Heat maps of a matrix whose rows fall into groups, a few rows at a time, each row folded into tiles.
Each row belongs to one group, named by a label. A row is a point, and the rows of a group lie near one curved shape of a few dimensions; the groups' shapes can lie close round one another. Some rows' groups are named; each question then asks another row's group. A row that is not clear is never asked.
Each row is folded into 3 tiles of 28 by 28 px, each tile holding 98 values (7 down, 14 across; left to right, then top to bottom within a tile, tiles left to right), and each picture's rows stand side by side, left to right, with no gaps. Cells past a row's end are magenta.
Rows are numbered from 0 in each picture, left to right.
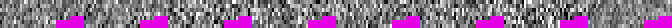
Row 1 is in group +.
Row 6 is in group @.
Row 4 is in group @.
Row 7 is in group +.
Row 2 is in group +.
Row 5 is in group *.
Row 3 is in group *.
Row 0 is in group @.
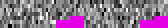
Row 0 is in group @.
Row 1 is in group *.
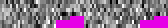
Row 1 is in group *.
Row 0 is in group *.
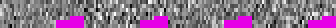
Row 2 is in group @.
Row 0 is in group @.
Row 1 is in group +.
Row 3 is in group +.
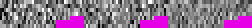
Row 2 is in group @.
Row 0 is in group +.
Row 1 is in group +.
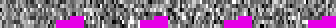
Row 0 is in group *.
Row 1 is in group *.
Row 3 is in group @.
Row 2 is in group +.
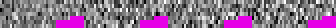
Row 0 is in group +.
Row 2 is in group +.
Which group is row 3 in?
+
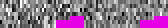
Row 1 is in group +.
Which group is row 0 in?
@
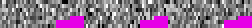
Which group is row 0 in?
*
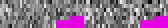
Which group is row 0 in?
@
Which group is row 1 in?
*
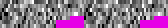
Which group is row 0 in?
+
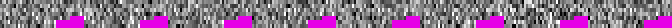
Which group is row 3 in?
*
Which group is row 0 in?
*
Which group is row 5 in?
*
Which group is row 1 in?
*
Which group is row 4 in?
*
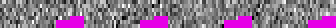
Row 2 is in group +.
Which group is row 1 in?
@
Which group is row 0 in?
*
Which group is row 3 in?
+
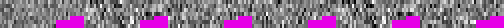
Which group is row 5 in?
@
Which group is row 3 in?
@
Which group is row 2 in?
+
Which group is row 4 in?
*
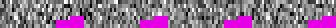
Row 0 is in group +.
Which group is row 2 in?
*
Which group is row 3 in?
+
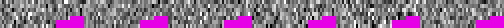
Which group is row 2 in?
*
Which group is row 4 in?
*
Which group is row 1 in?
@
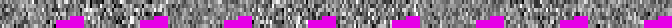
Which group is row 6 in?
*
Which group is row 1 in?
*
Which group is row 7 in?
@
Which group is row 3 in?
@
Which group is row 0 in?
+
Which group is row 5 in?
@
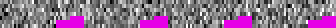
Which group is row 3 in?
*
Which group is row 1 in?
*
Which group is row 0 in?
+
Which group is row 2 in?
*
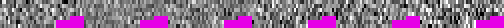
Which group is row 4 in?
+
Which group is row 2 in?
@
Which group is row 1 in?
@
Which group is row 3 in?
@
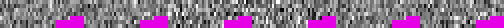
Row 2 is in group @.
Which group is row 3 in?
@
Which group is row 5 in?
+
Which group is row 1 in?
+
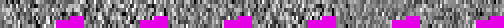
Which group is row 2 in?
*
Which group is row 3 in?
+
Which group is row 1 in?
+
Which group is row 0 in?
*
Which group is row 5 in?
@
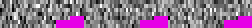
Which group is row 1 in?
*
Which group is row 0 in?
+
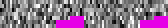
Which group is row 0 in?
+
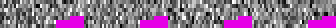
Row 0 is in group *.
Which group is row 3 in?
*
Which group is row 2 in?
+
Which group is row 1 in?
*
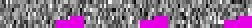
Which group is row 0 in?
+
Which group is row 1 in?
@
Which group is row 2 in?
@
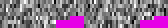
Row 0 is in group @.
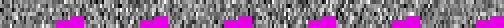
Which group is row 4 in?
+
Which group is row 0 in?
+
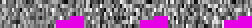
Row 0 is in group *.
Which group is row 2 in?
*
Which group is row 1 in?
*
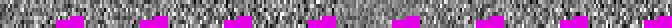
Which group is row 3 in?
+
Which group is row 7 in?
*
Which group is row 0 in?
+
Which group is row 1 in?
*
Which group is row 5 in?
@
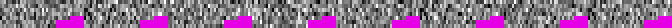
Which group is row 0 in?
*
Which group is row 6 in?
+
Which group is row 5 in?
+
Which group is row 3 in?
*
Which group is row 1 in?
+
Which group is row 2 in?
*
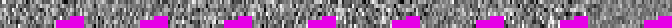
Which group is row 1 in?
@
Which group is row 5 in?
+
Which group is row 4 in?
*
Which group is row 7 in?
+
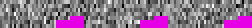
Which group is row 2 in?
@
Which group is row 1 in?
@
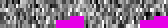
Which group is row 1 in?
*
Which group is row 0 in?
*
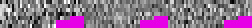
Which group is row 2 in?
*
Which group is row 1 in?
@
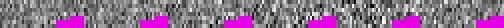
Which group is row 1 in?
+
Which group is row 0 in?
@
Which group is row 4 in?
*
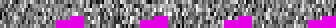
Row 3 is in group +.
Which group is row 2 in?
@
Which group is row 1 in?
*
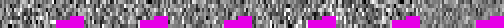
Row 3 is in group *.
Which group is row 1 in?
*
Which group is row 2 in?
@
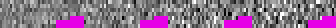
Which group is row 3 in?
+
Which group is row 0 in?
@
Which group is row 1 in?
@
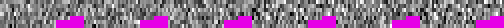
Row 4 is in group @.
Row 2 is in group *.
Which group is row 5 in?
+
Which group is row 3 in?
+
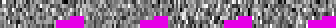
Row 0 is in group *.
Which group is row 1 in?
@
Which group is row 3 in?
*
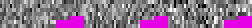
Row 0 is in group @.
